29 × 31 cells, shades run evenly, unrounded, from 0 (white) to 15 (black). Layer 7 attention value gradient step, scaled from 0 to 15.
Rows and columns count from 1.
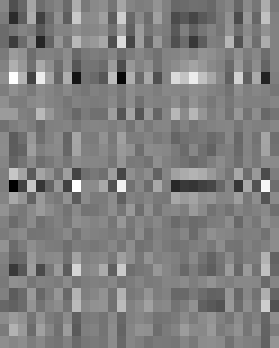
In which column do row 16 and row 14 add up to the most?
2
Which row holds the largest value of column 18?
7
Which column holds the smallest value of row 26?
30
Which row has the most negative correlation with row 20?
18
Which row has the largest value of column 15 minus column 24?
4
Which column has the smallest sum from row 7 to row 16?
22
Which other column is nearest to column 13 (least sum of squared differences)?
23
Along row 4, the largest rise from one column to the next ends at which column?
15
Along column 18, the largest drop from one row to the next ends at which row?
16
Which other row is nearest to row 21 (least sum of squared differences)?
9
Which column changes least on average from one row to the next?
19
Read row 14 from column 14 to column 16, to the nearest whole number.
6 8 8
